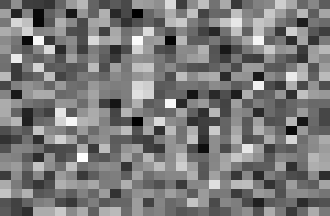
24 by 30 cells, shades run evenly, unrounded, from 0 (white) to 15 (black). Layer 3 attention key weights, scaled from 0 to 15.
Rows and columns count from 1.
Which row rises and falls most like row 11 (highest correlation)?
8
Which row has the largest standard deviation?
5
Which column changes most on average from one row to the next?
27
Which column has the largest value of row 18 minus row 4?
3
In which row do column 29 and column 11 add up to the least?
24
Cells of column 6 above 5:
18
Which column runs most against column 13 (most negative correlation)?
22
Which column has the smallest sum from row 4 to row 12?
13
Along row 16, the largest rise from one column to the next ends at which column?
19
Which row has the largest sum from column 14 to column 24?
11
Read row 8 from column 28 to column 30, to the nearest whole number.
5 10 6
